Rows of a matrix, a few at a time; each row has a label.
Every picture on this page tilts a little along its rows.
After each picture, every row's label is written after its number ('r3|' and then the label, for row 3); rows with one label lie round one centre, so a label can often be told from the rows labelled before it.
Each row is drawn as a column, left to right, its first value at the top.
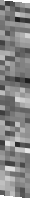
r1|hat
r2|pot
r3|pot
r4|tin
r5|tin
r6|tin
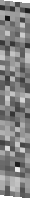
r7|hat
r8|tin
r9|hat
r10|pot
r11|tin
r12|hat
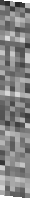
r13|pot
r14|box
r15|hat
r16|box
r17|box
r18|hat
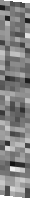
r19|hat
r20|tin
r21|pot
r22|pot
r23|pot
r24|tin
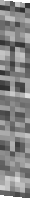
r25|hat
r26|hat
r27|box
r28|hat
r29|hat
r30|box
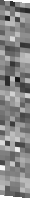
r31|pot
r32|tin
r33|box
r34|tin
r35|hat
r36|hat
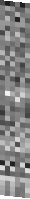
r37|pot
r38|box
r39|pot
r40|tin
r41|box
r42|pot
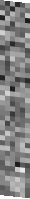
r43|tin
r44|box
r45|hat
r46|pot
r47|pot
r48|tin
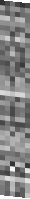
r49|box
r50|box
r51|pot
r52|box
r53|box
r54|pot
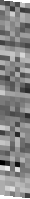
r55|pot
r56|pot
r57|hat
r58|pot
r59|hat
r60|hat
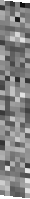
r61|hat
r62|pot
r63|box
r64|tin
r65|box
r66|pot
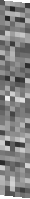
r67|pot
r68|tin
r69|hat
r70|tin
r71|tin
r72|box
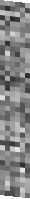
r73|tin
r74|hat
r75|tin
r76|tin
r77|pot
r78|hat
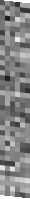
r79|pot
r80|tin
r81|pot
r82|box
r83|hat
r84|hat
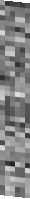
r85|tin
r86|pot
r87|pot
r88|box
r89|box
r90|pot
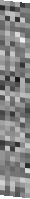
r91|hat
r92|tin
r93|hat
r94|tin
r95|box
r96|pot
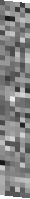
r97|pot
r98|tin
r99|tin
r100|hat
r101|box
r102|hat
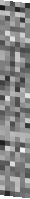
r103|hat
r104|tin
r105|box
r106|hat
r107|tin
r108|box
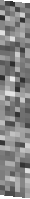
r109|tin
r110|box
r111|box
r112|hat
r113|tin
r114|pot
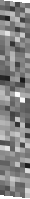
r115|tin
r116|tin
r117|hat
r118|box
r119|tin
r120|pot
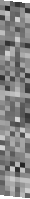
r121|tin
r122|hat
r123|pot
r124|box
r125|pot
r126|hat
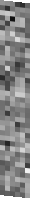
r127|tin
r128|hat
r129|tin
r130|box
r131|box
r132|pot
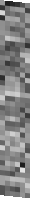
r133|tin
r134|box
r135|box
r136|box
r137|pot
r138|hat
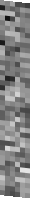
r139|hat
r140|tin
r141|tin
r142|box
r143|pot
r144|pot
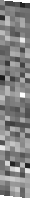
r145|tin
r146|box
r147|pot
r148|pot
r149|box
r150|pot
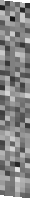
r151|hat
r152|box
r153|tin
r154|pot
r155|hat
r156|box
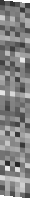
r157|box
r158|pot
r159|box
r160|pot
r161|hat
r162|box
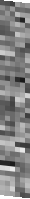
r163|pot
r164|pot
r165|pot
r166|tin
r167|tin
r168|hat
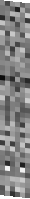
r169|tin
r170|pot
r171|tin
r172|hat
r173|pot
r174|tin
